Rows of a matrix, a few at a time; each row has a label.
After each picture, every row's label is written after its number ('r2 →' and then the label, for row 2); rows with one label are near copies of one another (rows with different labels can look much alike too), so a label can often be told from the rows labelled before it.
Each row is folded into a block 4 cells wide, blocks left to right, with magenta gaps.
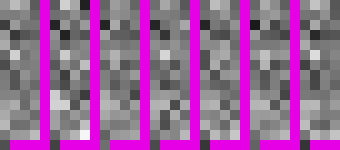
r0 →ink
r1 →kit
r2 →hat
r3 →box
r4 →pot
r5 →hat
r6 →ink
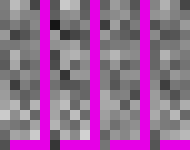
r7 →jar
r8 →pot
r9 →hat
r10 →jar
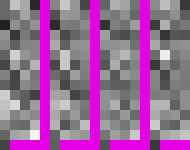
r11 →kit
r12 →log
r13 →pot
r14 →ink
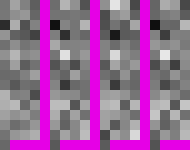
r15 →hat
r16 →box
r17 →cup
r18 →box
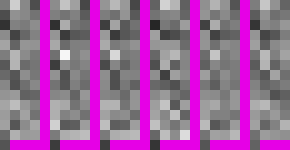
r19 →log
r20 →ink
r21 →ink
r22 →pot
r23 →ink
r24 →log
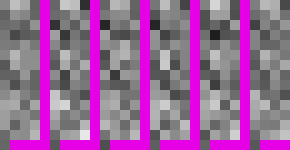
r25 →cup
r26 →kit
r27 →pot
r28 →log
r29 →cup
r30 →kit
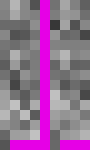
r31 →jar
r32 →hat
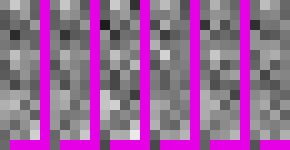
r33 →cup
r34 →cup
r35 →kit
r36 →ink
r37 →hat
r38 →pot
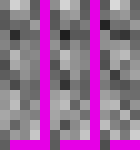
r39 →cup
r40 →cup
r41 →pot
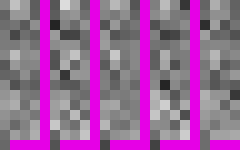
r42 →cup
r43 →pot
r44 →ink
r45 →jar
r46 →hat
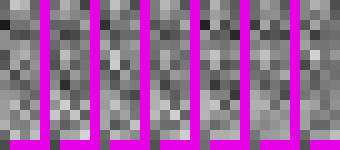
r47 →pot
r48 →jar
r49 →log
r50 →jar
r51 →hat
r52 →hat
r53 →ink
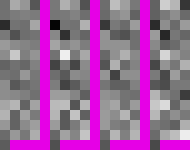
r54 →box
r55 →box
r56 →pot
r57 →kit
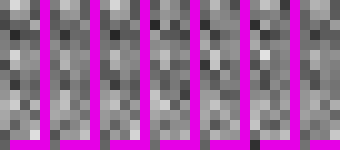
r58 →cup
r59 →cup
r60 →cup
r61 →hat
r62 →log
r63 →ink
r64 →cup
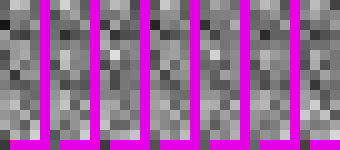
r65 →pot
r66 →cup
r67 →ink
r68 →pot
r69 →box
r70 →cup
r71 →jar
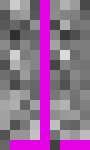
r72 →cup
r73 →ink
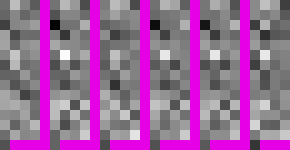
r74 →log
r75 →box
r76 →jar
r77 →box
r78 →box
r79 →ink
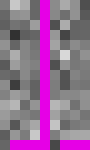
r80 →cup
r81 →ink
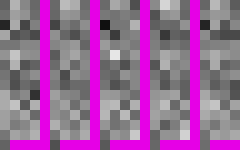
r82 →hat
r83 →pot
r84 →box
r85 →cup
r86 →hat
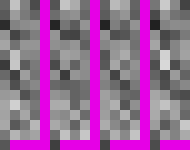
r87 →log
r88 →pot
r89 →pot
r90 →log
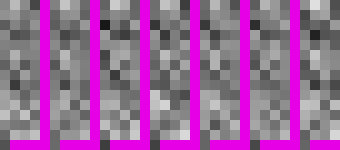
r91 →jar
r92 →cup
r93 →pot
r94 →kit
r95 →log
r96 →pot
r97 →cup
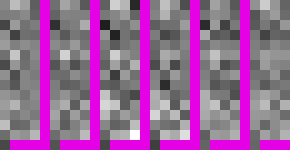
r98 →ink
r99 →box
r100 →kit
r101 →jar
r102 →hat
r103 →cup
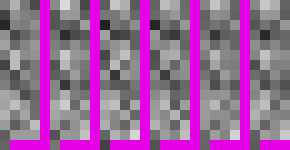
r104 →log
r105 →cup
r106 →pot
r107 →pot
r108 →cup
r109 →cup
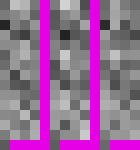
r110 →pot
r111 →cup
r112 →hat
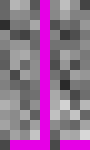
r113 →pot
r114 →jar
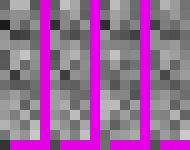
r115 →pot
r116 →pot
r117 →hat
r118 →pot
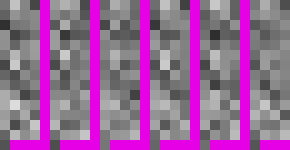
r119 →log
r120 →ink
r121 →hat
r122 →log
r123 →cup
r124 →jar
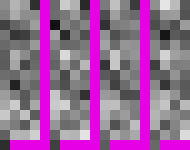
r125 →jar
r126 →kit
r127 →log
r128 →cup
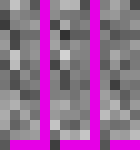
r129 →log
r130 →ink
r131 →jar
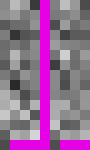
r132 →jar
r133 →ink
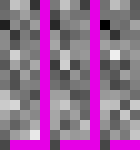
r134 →kit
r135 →log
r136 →box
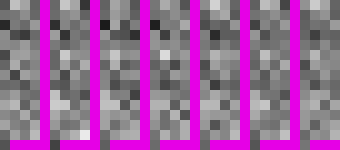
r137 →pot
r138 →kit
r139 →hat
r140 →box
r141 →cup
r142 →kit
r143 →cup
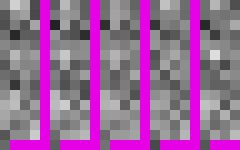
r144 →cup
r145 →hat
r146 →hat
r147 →pot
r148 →box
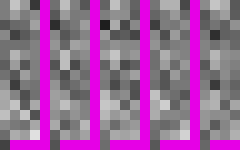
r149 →jar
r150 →log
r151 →hat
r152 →kit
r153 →cup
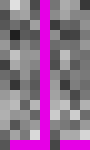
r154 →cup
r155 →jar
